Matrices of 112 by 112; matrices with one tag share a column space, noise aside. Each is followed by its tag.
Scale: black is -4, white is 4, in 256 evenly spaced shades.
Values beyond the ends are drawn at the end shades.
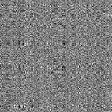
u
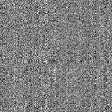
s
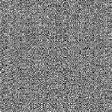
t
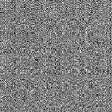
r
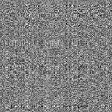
u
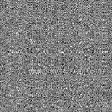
r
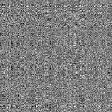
u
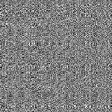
u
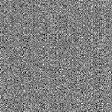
t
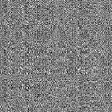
r
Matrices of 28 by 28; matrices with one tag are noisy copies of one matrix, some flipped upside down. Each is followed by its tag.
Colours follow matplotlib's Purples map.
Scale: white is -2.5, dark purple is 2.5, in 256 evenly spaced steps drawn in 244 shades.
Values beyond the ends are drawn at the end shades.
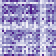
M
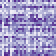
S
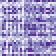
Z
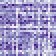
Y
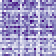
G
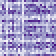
Z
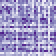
Y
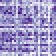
Y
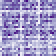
G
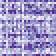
Z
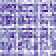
Y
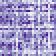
Y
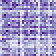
G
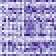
Z
